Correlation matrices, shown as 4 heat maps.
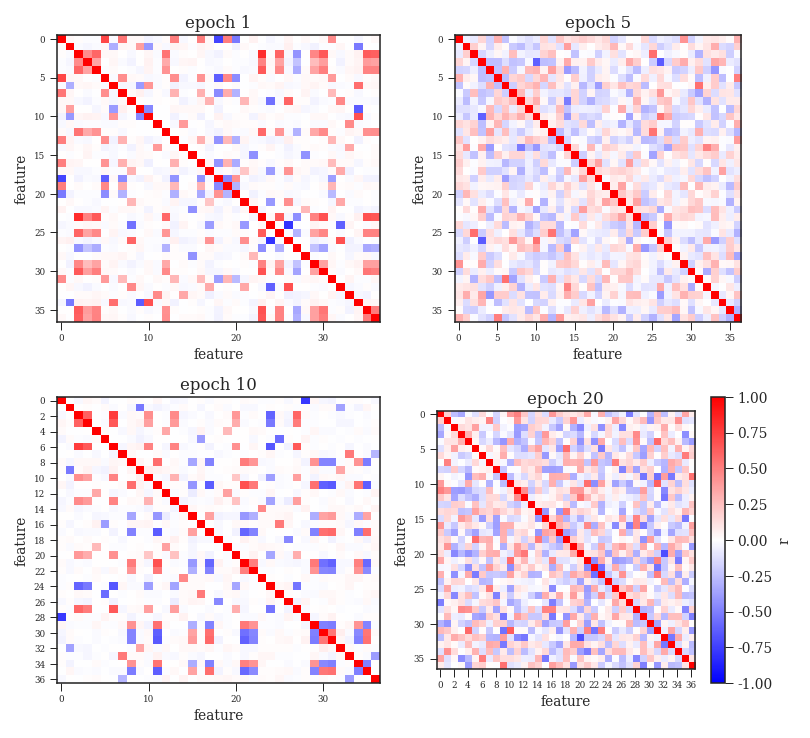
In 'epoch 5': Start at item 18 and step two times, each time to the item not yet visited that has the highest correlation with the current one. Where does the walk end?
22
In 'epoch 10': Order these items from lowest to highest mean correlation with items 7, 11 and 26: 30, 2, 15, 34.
30, 15, 2, 34
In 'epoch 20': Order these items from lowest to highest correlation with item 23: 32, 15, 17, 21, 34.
34, 32, 15, 17, 21
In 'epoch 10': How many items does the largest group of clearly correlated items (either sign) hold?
11
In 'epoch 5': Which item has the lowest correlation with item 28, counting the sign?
36
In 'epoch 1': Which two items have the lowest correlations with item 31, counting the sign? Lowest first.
18, 20
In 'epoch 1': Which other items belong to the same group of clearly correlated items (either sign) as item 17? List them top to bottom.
8, 21, 24, 26, 32
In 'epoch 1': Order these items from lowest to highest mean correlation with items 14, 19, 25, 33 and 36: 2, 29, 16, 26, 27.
27, 26, 16, 29, 2
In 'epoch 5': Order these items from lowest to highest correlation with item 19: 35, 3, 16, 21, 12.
35, 16, 3, 12, 21
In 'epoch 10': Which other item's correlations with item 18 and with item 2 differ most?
6
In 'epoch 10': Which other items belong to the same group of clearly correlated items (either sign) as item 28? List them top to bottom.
0
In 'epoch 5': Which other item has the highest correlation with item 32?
14
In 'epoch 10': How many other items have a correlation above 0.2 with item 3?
6
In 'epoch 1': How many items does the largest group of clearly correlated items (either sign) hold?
11
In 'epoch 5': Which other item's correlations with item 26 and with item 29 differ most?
3
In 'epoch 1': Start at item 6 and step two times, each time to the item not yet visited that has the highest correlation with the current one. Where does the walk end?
10
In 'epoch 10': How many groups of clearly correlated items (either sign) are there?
9
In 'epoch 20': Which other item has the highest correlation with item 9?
36
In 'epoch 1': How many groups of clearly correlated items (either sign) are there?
6
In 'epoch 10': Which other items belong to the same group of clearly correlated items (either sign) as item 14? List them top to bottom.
23
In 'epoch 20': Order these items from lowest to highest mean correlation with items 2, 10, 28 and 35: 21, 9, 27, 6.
27, 9, 6, 21
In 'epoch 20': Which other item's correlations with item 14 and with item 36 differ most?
17
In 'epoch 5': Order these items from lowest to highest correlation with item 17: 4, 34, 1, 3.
4, 1, 3, 34
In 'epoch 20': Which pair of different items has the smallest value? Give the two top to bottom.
20, 32
